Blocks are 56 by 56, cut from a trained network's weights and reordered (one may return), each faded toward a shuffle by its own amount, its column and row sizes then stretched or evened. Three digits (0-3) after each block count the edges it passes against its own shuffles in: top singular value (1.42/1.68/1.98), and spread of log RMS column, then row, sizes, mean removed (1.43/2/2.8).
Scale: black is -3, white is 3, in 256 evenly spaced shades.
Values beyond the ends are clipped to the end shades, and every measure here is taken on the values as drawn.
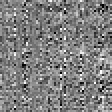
0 3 1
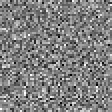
2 0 1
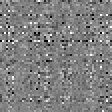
1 2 2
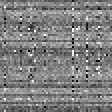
3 2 1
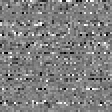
0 0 3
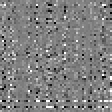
2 3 2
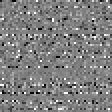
0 0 3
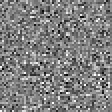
2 1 1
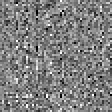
1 2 0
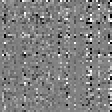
1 3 2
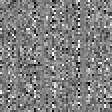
1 3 0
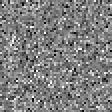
0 0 0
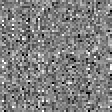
0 2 0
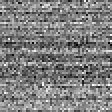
3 0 1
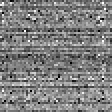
3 1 1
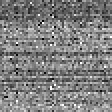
3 1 0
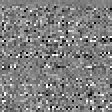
0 1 3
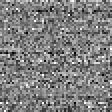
0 0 2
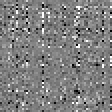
1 3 2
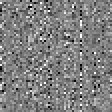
0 3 0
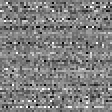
1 0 3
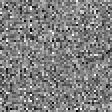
0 1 0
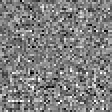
1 0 2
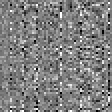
3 3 1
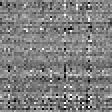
2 2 2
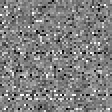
1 0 2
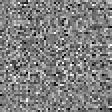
2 1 1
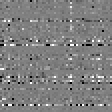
2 1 3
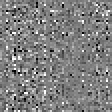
1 3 2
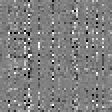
1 3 2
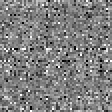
1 1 2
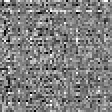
1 3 2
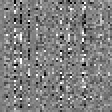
1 3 1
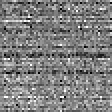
3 2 2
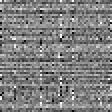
3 2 0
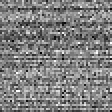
3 1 0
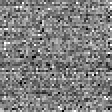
1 1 1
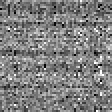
2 2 0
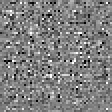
0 2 2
